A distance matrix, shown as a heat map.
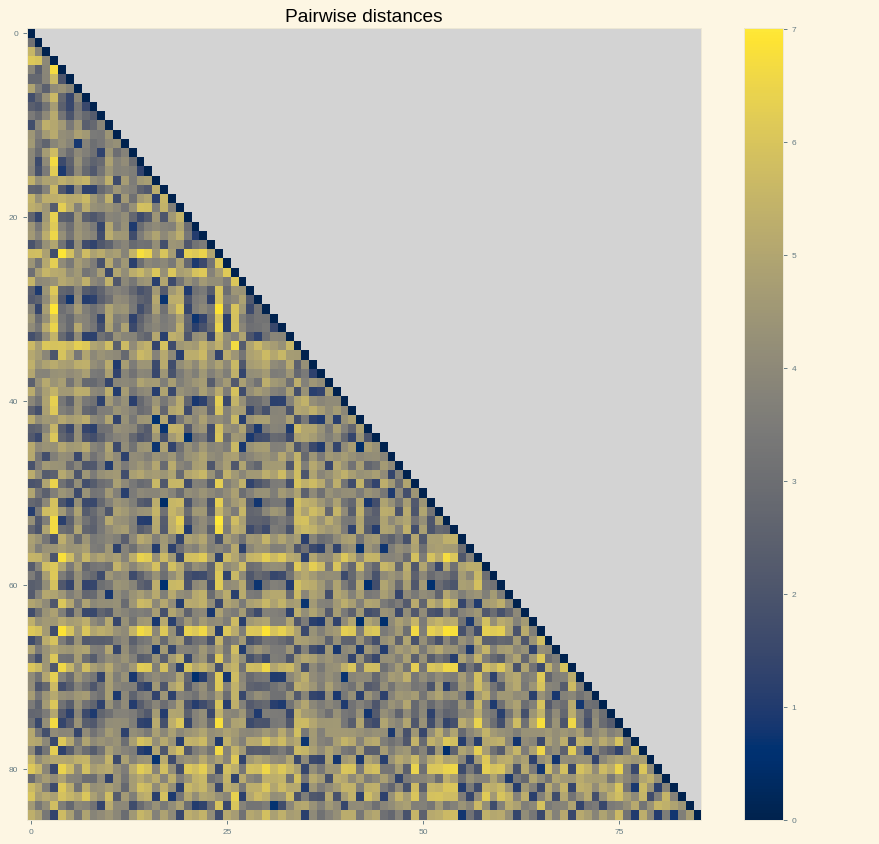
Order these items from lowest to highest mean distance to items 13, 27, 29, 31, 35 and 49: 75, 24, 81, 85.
75, 85, 81, 24
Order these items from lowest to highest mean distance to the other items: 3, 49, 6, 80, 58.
49, 6, 58, 80, 3
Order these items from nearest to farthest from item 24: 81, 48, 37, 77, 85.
77, 85, 48, 81, 37
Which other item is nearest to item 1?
28
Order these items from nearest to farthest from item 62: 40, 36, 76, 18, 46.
46, 76, 18, 36, 40
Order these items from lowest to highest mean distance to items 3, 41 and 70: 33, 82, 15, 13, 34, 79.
13, 33, 82, 15, 79, 34
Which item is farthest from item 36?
58
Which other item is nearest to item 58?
52
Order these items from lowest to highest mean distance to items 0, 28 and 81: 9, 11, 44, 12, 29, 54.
44, 29, 54, 9, 12, 11
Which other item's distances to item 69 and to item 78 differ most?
53
